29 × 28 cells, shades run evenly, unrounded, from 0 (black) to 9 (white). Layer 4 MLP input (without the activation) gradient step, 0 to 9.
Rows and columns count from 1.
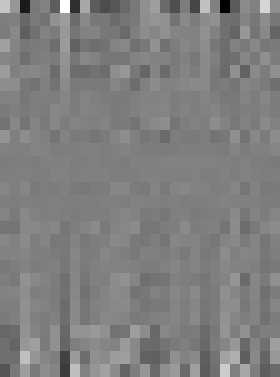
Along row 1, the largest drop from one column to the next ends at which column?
8
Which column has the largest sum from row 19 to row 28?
3
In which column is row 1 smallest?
23
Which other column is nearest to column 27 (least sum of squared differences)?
21
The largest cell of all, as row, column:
1, 7
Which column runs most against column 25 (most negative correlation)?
13
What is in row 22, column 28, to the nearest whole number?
5
